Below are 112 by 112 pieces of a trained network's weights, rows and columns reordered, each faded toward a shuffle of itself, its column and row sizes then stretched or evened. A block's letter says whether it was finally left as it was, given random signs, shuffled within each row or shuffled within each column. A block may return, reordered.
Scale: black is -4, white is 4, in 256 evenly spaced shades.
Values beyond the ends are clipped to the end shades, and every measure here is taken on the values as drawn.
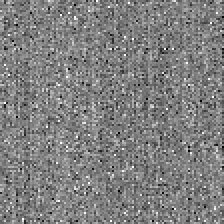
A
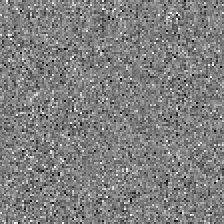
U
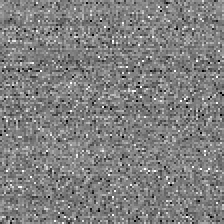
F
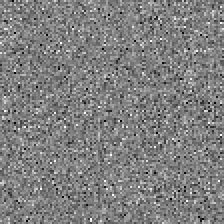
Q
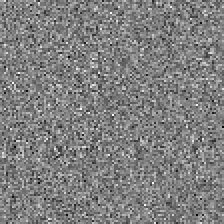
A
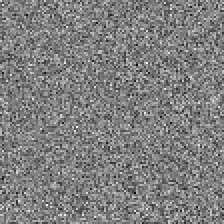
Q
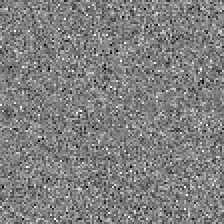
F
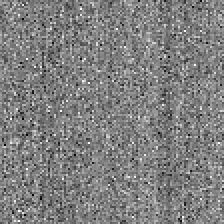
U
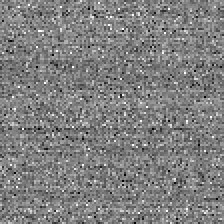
F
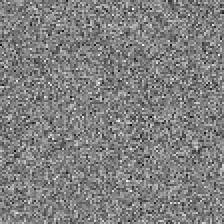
F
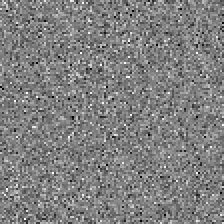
Q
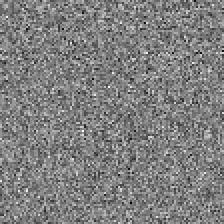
A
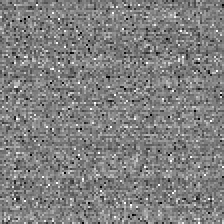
A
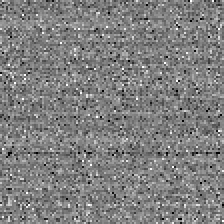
A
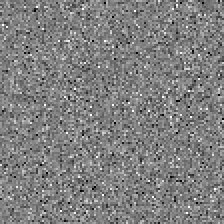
U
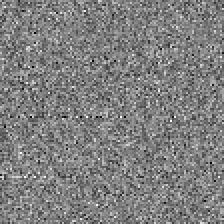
F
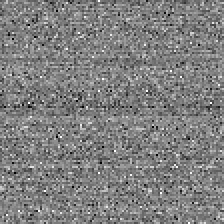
F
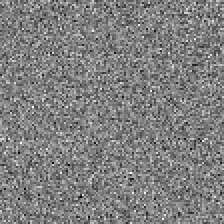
F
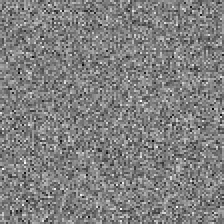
Q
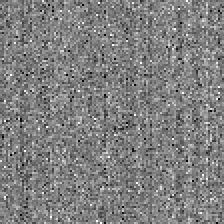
U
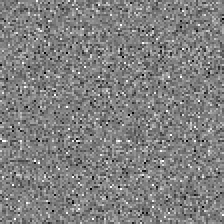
Q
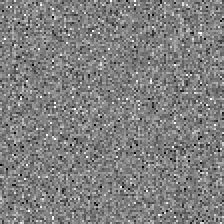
U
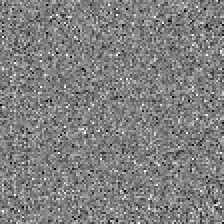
Q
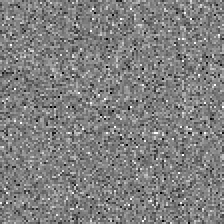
Q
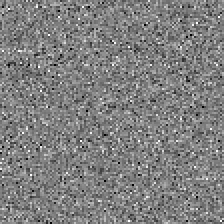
F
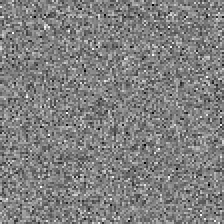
Q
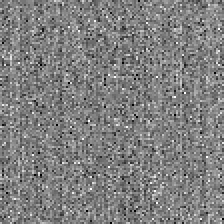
A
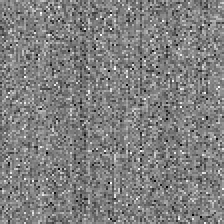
U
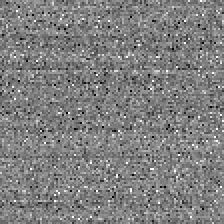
F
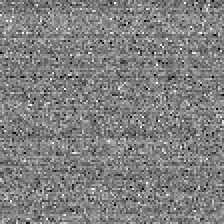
F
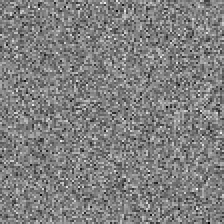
U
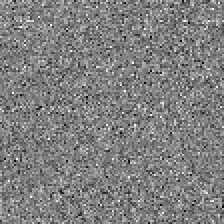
Q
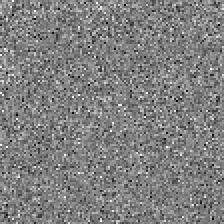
Q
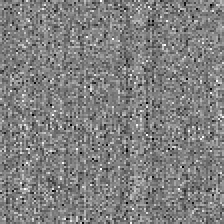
A
